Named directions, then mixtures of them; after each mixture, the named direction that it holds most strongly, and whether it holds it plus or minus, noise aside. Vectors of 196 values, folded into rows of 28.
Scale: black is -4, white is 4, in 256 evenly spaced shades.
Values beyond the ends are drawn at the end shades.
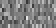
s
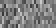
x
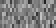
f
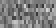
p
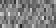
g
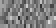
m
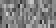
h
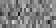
m, minus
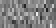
p, minus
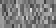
x, plus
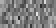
m, plus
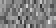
m, plus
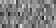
g, minus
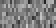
f, plus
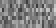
p, plus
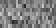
p, minus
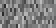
x, plus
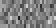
m, plus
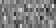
p, minus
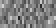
m, plus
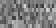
p, plus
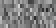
h, minus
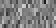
f, plus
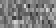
p, plus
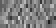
m, minus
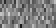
g, plus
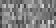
h, plus
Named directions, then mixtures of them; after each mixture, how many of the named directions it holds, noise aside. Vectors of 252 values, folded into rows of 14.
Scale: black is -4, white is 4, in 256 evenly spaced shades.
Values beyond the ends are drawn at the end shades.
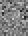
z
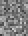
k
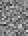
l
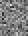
two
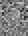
one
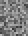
one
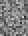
two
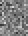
three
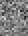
two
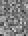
one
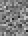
two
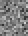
three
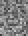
one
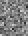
two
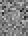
one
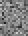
three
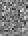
two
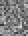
two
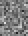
two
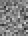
three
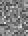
two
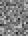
two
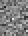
two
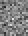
three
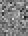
one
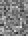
two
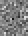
two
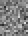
three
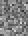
one
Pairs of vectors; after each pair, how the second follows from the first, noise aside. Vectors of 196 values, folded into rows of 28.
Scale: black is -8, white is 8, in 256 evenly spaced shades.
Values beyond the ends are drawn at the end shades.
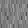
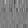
wrapped around, negated, partly zeroed.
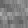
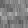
copied.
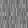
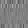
wrapped around, negated, partly zeroed.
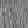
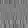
partly zeroed.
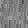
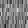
reversed, scaled up.
